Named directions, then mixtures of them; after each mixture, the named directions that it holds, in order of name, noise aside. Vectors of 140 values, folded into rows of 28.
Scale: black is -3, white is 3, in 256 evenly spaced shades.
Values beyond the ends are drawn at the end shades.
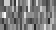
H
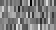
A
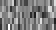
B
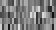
B.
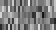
A, B.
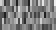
A, B, H.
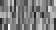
B, H.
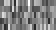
B, H.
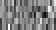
B.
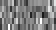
B.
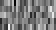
B, H.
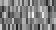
A, B, H.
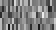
A, B.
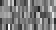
B, H.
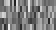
B, H.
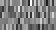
A.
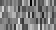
A.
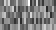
A, B, H.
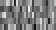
A, B, H.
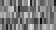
A, H.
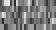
H.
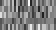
A, B, H.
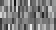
A, B, H.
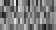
A, H.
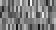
A, B.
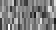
B.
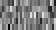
B.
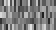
A, B, H.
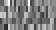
A, B, H.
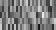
A, B.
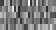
A, H.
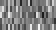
A, B.
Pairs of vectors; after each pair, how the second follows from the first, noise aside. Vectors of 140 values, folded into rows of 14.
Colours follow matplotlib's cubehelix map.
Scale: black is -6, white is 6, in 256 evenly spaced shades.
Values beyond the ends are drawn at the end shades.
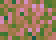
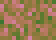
wrapped around, negated, shrunk.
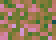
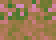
partly zeroed.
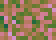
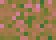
wrapped around, negated, partly zeroed.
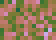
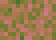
wrapped around, negated, shrunk.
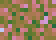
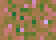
partly zeroed.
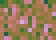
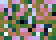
negated, scaled up.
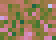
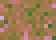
partly zeroed.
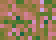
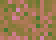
wrapped around, negated, shrunk.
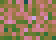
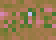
wrapped around, negated, partly zeroed.
